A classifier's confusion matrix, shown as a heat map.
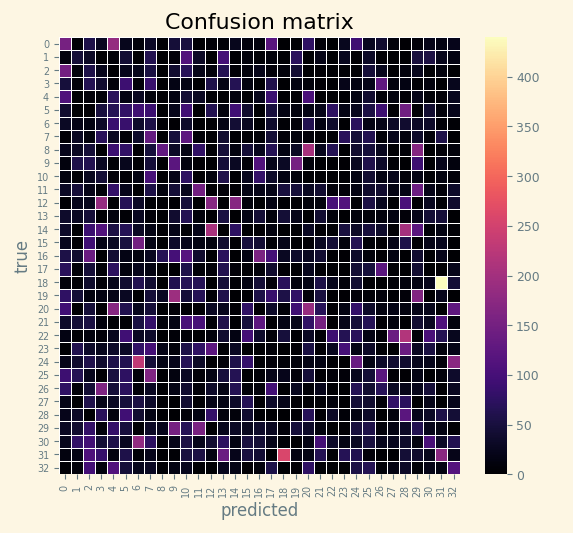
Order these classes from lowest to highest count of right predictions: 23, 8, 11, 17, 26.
17, 26, 23, 8, 11
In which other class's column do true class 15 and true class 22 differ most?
28
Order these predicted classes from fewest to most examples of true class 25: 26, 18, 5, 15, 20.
15, 18, 20, 5, 26
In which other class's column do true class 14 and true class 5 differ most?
12
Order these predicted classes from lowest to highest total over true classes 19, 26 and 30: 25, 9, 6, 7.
25, 7, 6, 9
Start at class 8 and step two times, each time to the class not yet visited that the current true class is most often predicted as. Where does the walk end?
4
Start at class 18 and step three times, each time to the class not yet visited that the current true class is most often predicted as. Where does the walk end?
10
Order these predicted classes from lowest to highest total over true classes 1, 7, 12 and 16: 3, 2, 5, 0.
0, 5, 2, 3
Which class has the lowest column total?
8
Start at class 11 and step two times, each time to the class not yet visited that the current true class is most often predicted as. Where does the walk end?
9
